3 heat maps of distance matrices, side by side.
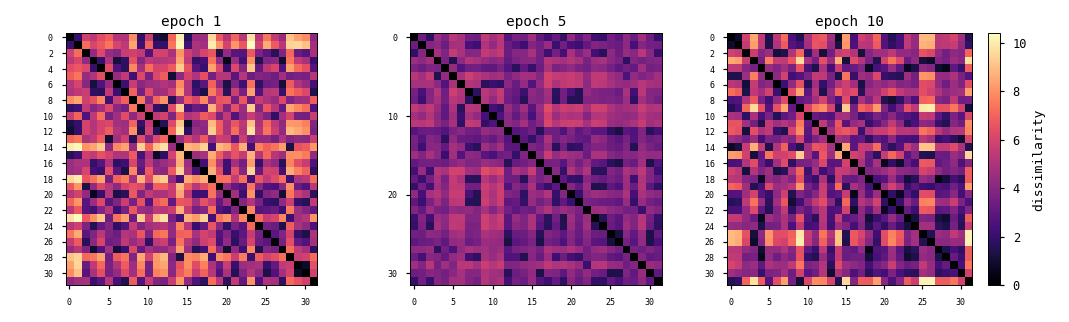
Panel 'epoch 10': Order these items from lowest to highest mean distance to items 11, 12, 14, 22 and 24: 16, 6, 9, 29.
16, 6, 29, 9
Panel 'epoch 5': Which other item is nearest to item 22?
29
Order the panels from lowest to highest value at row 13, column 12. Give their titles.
epoch 5, epoch 10, epoch 1
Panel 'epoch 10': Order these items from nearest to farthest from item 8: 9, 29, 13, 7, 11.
9, 13, 11, 29, 7
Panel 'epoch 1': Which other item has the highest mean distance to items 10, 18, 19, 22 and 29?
1
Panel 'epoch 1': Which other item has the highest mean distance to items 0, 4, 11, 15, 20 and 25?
14
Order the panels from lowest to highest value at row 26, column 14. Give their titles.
epoch 5, epoch 1, epoch 10
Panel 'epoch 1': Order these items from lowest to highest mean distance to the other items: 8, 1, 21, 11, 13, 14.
21, 13, 11, 8, 1, 14
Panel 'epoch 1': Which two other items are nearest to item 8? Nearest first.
13, 5
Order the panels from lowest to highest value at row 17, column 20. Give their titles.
epoch 1, epoch 10, epoch 5
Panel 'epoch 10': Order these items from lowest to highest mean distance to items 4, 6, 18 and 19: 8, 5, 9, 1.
8, 5, 1, 9
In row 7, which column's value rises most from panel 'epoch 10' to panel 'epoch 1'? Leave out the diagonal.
2
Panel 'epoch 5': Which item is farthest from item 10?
17
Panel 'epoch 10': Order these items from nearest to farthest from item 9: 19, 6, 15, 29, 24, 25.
24, 6, 29, 19, 15, 25
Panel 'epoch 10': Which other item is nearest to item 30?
13
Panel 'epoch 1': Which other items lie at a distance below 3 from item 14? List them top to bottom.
18, 23, 28
